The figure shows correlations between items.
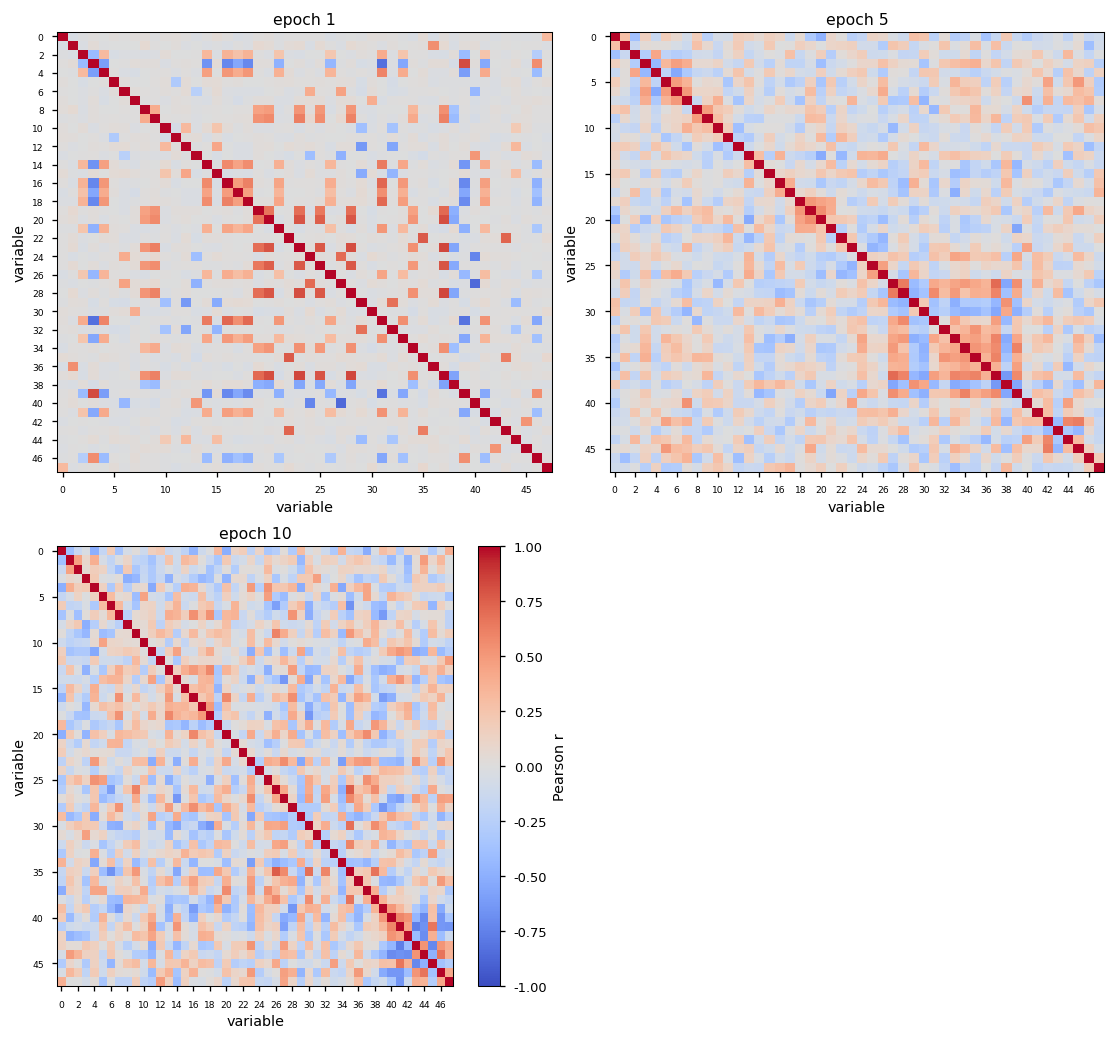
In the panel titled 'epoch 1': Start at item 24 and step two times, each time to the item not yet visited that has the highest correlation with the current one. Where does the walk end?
6
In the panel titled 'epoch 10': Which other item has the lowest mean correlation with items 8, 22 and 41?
43
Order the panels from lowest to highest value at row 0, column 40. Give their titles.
epoch 5, epoch 1, epoch 10
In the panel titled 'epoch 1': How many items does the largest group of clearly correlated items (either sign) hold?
14
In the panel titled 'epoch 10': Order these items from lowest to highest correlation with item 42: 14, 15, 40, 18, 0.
15, 0, 14, 18, 40
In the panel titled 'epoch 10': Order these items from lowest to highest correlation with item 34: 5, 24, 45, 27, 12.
27, 12, 45, 5, 24
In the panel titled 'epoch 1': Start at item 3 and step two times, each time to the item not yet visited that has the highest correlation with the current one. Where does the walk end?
46
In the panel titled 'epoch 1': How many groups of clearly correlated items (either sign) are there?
10
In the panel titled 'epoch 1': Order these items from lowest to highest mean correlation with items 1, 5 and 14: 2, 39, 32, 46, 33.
39, 46, 32, 2, 33
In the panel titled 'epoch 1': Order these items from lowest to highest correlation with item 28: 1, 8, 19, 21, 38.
38, 21, 1, 8, 19
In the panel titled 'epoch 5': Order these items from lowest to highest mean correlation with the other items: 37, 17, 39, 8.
17, 8, 39, 37
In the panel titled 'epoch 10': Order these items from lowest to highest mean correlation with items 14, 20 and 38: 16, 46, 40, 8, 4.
46, 4, 40, 16, 8
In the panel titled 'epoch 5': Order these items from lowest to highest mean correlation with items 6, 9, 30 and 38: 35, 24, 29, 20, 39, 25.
39, 24, 35, 20, 25, 29
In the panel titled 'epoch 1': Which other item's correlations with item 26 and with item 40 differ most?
27
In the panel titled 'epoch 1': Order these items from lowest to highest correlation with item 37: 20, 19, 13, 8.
13, 8, 19, 20
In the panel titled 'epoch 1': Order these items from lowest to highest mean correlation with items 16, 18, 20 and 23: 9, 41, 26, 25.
26, 41, 9, 25
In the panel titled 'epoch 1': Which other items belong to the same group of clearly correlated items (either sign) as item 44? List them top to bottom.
10, 12, 15, 29, 32
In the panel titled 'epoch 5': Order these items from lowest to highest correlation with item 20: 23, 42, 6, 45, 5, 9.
5, 6, 45, 42, 23, 9
